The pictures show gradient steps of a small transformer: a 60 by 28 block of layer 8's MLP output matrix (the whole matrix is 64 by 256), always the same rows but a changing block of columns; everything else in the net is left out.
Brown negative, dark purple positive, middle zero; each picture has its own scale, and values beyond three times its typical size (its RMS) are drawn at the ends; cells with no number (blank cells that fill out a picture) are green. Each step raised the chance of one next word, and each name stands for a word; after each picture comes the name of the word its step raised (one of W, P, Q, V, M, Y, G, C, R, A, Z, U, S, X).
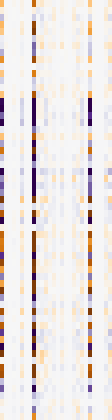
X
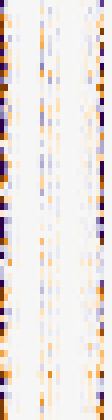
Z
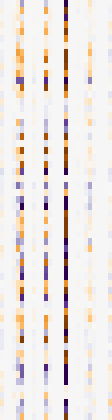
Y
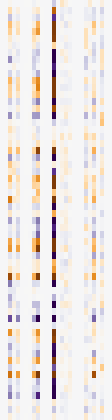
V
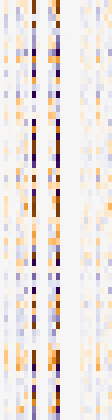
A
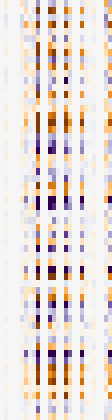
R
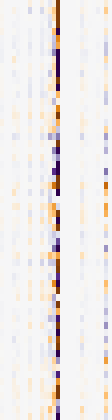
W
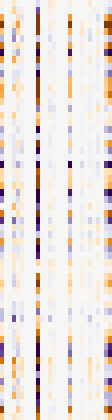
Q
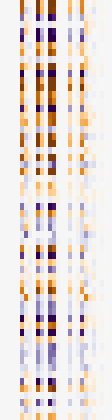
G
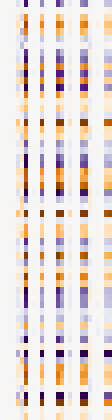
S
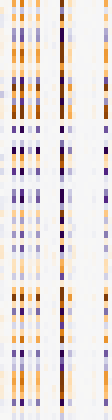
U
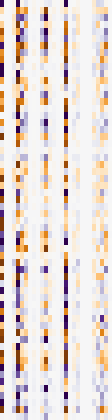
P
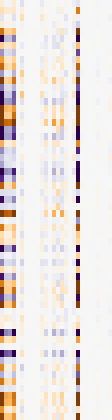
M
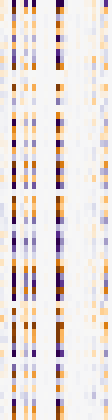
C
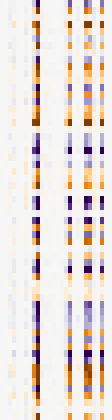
R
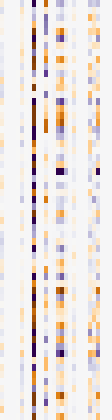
M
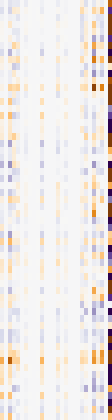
Q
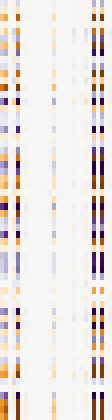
Z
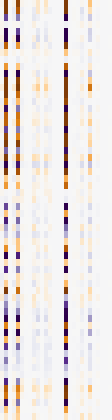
G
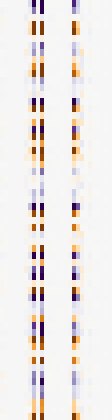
Y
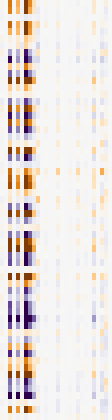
V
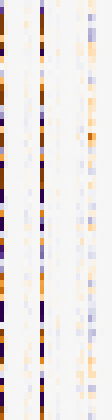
Q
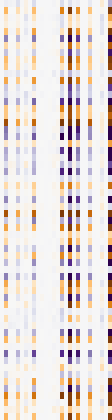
M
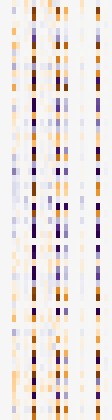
Z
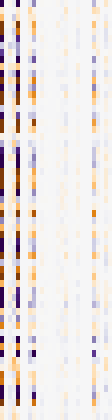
S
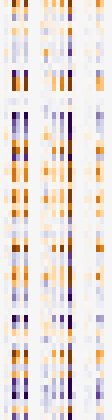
V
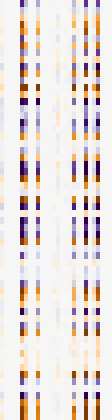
Z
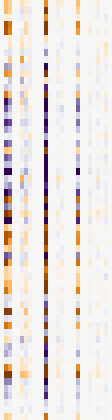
X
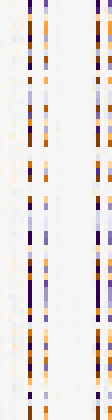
P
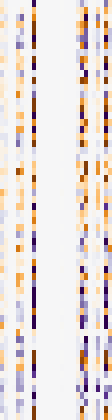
P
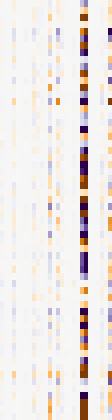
Z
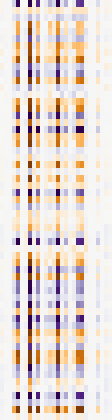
P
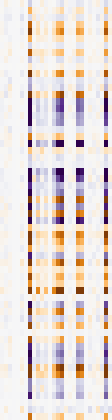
X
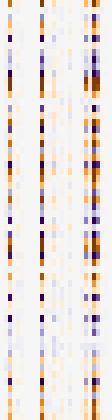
G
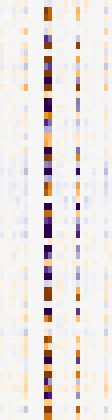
Z
